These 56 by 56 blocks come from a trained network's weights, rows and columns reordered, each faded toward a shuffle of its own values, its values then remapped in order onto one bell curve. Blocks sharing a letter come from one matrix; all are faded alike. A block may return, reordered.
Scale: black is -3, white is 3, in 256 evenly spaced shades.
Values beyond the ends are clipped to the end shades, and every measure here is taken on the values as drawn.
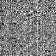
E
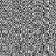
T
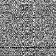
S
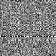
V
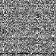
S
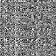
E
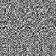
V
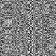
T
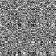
V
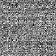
S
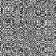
T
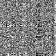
E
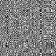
T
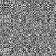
V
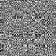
V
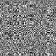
V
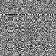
V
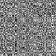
T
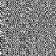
T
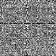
S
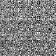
S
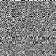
V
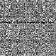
S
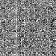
E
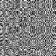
T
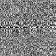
V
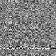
V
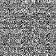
S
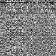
S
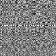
V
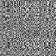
T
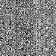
E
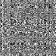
E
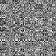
V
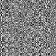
T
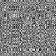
T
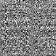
S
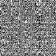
S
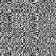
T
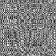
T
